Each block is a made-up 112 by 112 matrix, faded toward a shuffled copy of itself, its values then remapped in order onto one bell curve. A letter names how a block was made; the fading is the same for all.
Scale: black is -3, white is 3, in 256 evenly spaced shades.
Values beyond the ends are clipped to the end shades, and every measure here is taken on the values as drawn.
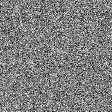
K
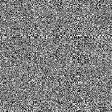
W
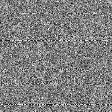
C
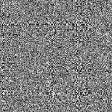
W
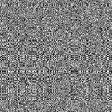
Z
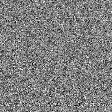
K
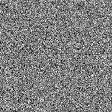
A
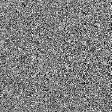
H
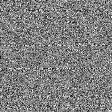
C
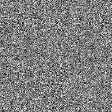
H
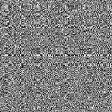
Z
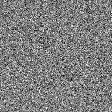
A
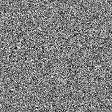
K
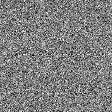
K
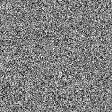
A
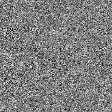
H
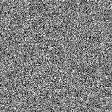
A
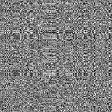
Z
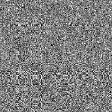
W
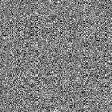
W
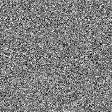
K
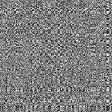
Z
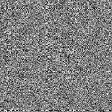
W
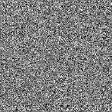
H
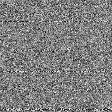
C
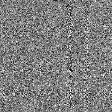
H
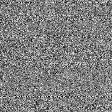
C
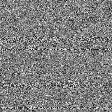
C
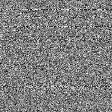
C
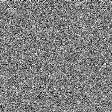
K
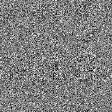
H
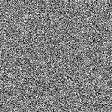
A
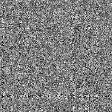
H
